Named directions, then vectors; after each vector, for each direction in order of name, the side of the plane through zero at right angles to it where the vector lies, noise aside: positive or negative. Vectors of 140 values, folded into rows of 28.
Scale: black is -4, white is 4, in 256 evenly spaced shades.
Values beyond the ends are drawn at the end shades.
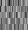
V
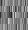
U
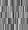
negative, negative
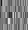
positive, positive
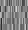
negative, positive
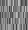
positive, negative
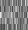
negative, positive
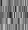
positive, positive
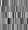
negative, negative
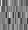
negative, negative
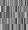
positive, negative
